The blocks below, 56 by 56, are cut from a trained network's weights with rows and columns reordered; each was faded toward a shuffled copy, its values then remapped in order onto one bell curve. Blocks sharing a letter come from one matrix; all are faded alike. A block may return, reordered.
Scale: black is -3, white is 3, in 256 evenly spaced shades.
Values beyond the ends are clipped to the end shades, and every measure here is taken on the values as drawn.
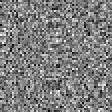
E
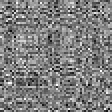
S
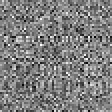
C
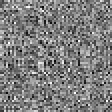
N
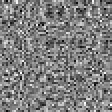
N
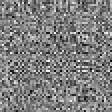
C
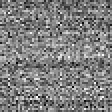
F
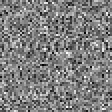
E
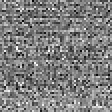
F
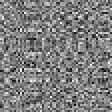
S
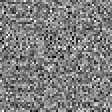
N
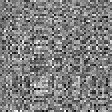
S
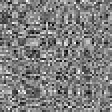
S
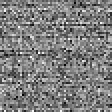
F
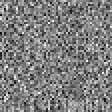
E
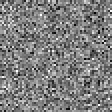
E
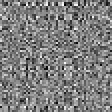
C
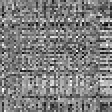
F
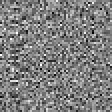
E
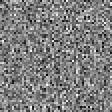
N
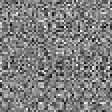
S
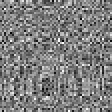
S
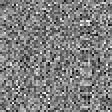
E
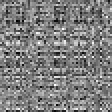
F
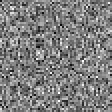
E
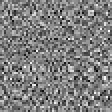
S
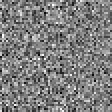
E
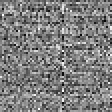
F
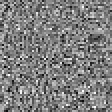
N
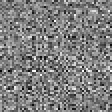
C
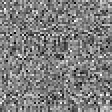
N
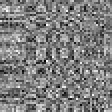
S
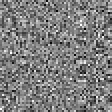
E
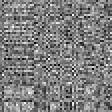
S
